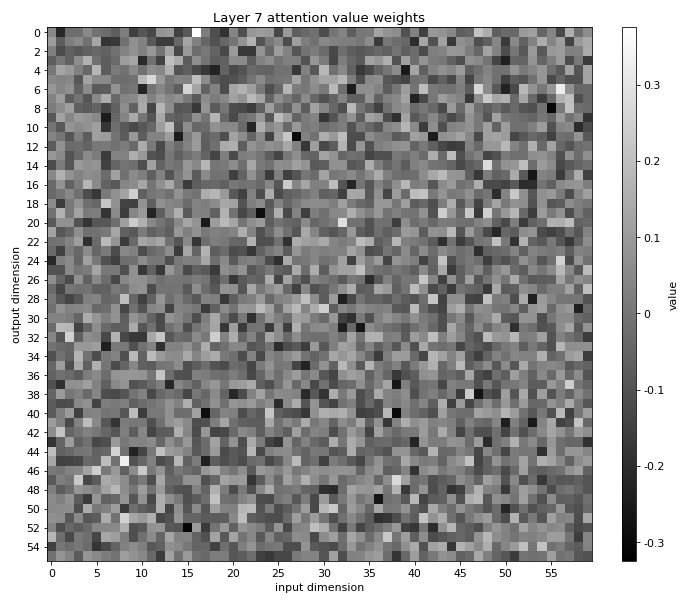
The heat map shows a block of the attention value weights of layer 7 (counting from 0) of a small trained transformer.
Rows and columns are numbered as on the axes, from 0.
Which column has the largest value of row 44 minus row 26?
7
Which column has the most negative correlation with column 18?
59
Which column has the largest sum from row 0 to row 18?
13
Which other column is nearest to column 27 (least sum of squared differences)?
29
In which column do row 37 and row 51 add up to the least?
38
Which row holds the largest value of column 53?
12
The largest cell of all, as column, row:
16, 0
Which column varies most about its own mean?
48
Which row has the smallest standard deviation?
23
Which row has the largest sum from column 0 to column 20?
46
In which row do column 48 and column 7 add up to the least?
24
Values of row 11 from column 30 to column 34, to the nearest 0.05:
0.15 0.1 0.2 -0.1 -0.1
